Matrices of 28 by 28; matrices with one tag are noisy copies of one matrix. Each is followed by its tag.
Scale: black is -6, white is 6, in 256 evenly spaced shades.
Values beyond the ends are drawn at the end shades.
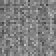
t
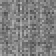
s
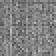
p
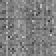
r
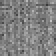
t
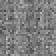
r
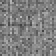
p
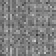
p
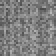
t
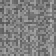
t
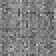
s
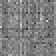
s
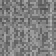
t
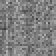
r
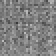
t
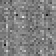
r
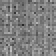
p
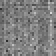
t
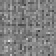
p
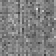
s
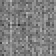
p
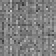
p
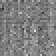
t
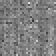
t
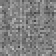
s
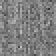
s
